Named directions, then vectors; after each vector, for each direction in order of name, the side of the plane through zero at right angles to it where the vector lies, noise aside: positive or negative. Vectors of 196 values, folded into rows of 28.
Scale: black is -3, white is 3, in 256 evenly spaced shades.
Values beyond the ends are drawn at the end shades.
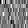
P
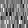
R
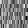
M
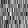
negative, negative, negative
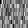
negative, positive, positive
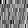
negative, positive, negative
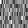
positive, negative, negative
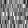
positive, positive, negative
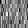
negative, positive, negative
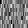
negative, positive, positive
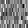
negative, negative, positive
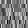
negative, negative, negative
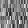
positive, positive, positive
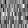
positive, positive, negative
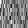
positive, negative, negative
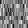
negative, positive, positive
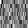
positive, negative, negative
